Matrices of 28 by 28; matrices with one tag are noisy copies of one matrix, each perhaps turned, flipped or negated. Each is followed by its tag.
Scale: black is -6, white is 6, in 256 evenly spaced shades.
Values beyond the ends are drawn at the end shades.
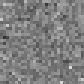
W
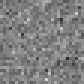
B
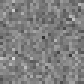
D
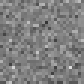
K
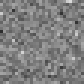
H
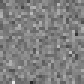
H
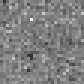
D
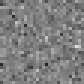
W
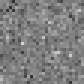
D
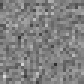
B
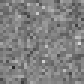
W
